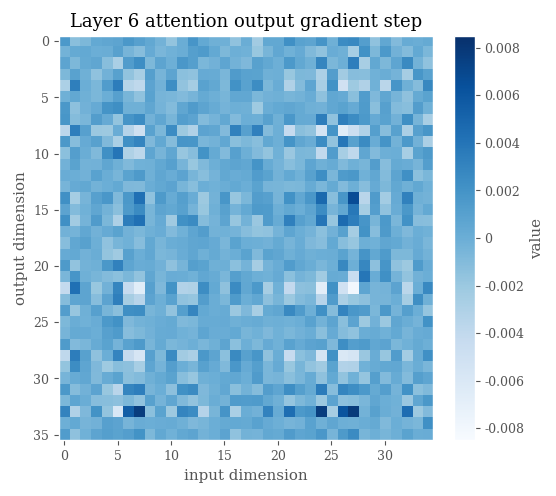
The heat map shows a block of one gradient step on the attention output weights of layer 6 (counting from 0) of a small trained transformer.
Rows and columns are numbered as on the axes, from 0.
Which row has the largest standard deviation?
33
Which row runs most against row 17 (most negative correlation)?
15
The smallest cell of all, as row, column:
22, 27
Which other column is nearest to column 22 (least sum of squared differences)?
3
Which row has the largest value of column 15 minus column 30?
14
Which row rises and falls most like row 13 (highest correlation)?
30
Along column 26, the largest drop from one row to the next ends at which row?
8
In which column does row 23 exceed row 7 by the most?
5
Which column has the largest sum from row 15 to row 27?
28
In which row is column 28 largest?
21
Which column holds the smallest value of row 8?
26
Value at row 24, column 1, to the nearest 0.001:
-0.002
